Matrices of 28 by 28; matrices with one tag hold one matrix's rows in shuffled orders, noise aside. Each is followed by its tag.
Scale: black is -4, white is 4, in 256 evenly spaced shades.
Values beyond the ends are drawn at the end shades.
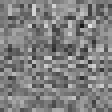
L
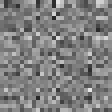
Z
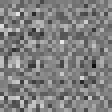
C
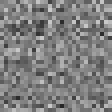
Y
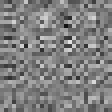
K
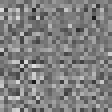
C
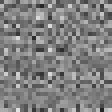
Y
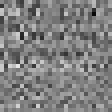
C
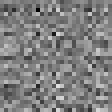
Z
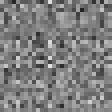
Y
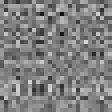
Y
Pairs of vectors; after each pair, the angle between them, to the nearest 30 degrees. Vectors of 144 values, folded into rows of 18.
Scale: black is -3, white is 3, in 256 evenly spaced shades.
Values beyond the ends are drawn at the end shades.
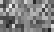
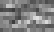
90 degrees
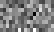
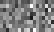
60 degrees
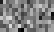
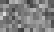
60 degrees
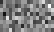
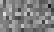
150 degrees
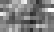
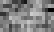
150 degrees
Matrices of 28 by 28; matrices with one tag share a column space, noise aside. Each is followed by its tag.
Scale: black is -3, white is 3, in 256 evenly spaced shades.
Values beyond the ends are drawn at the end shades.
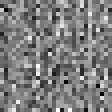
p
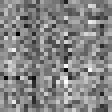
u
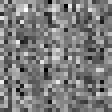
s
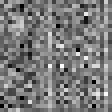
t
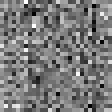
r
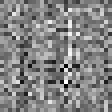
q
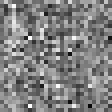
r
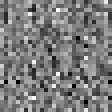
p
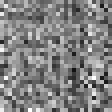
p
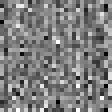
p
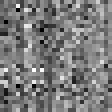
q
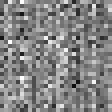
r
